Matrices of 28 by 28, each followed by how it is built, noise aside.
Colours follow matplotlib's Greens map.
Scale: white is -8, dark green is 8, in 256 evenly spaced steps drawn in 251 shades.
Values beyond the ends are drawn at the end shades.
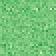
uneven rows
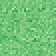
uneven rows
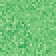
lower triangular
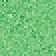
banded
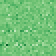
uneven rows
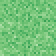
repeating rows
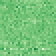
uneven rows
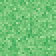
noise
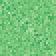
banded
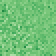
lower triangular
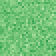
noise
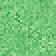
banded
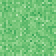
repeating rows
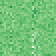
uneven columns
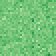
uneven columns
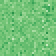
uneven columns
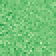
lower triangular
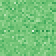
uneven rows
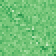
banded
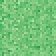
repeating rows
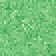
banded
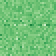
uneven rows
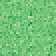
uneven columns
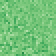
lower triangular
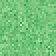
banded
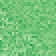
lower triangular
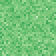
noise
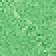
banded
